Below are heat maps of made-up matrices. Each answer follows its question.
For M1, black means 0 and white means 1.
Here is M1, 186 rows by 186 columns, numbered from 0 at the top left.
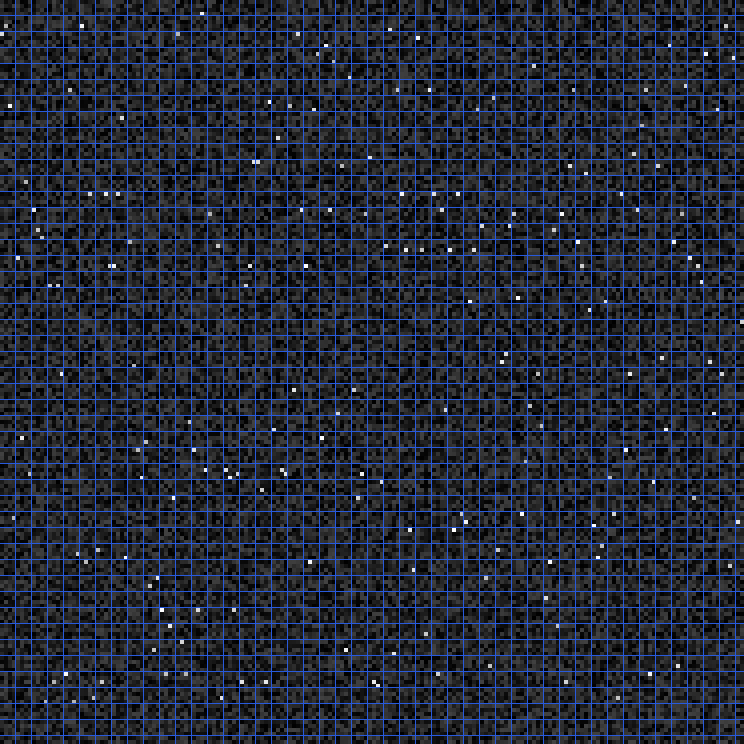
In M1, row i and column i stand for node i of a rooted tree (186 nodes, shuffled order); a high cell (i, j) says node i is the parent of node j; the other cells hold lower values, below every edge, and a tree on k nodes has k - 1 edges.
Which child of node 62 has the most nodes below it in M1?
112
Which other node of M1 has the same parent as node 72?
2
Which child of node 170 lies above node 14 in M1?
66
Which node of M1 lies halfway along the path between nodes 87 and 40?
57
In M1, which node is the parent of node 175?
70
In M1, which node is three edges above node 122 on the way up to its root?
22
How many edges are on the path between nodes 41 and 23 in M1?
6
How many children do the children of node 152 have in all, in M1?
2
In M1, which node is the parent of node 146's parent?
124
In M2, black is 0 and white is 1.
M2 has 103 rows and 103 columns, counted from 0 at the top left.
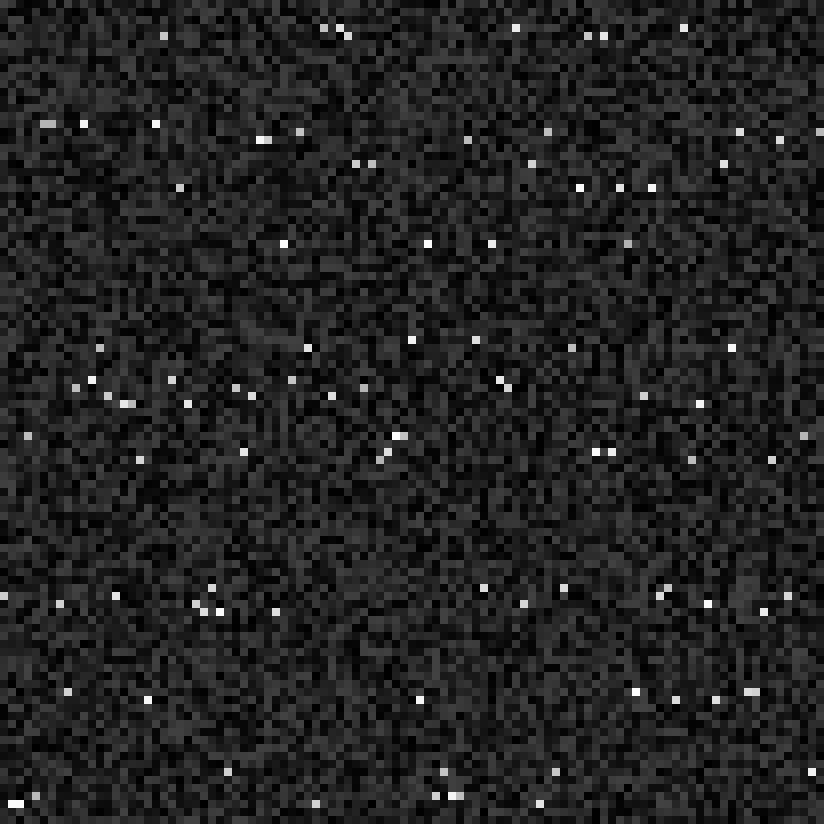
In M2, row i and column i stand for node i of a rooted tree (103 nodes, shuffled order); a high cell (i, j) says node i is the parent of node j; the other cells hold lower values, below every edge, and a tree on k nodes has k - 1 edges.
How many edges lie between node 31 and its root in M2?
3
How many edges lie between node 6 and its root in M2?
4
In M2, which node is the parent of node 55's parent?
57
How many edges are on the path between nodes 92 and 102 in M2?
2
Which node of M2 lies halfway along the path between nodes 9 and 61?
56
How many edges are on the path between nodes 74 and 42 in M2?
5
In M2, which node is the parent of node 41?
49
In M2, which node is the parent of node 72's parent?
50
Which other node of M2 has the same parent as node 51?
59
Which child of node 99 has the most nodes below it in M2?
54
